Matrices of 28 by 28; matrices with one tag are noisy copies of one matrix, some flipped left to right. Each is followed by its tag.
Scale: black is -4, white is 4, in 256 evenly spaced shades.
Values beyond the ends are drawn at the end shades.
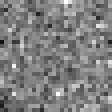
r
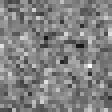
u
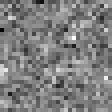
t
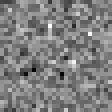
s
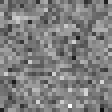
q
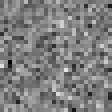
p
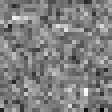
q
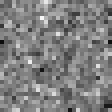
r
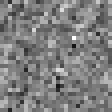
t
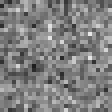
s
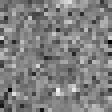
r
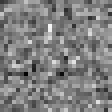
s
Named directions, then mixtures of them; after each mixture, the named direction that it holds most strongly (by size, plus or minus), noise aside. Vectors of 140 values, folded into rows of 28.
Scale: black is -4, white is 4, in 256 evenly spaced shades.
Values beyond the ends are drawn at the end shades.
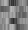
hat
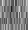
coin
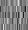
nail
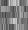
hat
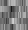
hat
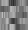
hat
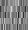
nail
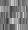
hat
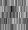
coin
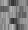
hat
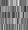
nail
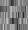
hat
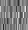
nail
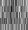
coin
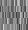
nail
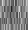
coin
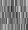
coin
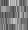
hat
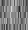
coin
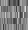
nail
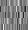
nail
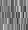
nail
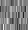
nail
